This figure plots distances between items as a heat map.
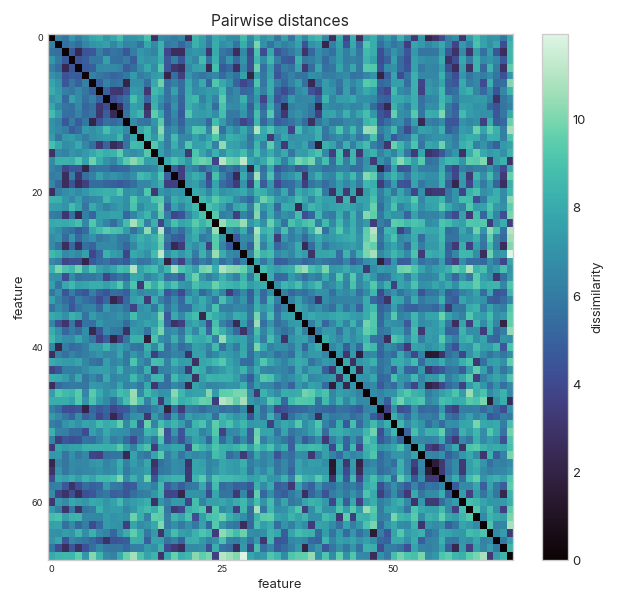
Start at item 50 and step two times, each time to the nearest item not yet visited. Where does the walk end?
13
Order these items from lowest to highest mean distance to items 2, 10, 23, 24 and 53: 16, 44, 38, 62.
38, 16, 44, 62
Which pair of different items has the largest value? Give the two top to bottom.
28, 67
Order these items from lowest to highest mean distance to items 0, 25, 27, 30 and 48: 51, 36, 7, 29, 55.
29, 55, 51, 7, 36
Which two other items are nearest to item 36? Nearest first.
22, 17
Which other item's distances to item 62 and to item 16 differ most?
67
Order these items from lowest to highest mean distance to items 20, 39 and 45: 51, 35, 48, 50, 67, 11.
48, 35, 11, 50, 67, 51
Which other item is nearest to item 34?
9
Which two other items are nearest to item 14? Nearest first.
39, 9
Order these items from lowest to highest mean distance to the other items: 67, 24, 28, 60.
60, 28, 24, 67
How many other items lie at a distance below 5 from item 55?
10
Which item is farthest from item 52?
30
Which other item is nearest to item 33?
26
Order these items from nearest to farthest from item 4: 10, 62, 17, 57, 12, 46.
17, 12, 10, 57, 62, 46
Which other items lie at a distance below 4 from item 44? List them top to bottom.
21, 42, 62
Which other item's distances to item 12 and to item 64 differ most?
47
